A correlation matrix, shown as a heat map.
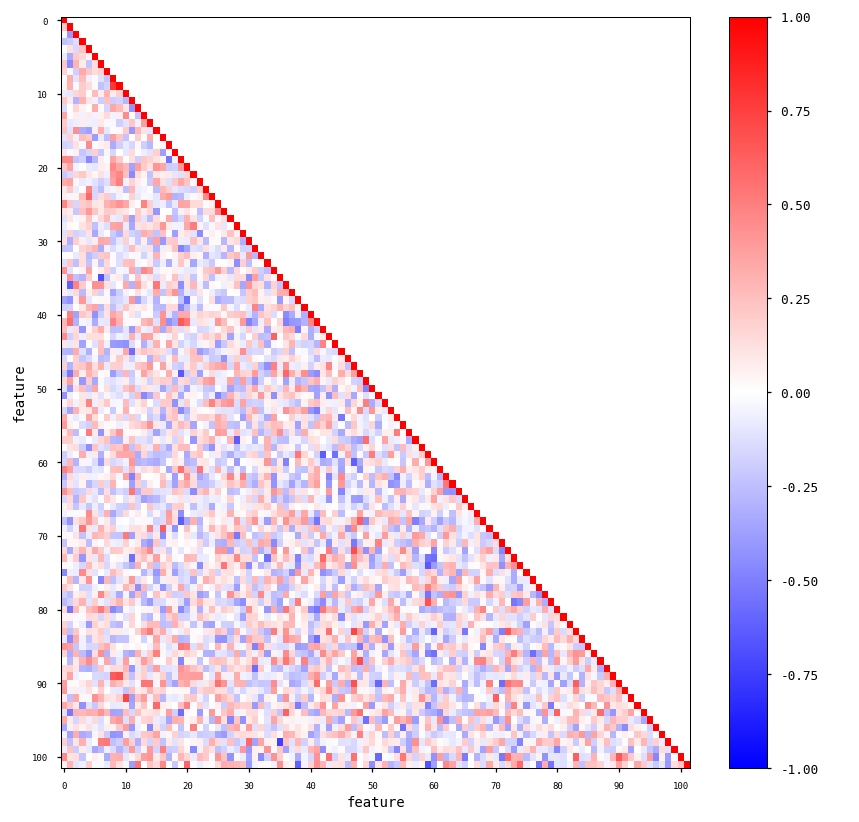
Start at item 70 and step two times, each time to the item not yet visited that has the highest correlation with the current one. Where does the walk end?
10
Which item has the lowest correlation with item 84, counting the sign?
41
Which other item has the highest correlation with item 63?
62
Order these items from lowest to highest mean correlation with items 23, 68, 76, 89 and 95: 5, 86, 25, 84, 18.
86, 84, 5, 18, 25
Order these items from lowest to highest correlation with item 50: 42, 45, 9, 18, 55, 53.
42, 9, 45, 55, 18, 53
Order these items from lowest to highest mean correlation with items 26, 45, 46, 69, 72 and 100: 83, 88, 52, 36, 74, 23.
88, 23, 52, 36, 74, 83
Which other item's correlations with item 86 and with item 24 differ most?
4
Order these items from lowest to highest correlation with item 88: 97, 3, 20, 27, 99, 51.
3, 99, 51, 97, 27, 20
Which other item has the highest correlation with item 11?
64
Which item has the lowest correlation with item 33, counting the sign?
73
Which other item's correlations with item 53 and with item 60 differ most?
36
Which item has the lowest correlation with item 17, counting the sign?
19
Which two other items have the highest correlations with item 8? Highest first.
9, 89
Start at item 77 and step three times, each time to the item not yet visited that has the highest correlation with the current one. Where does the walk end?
38
